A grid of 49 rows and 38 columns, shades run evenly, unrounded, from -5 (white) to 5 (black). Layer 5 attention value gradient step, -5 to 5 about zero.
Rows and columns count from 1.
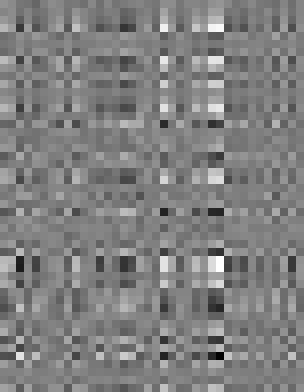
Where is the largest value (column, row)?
28, 45
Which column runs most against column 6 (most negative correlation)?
8
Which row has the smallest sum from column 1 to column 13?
25
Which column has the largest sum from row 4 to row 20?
3
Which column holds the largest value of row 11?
16
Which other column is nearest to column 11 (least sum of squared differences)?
19
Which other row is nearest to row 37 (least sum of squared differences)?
7
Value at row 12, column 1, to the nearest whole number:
0
